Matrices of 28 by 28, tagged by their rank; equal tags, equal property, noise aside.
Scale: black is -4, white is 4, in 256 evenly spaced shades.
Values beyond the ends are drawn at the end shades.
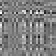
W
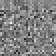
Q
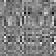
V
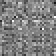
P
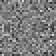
Q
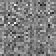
Q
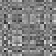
W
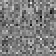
Q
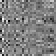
W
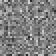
Q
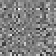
P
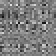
V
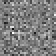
Q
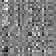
V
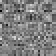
V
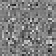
P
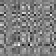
W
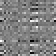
W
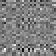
W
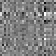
W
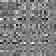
P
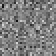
Q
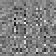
V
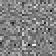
Q
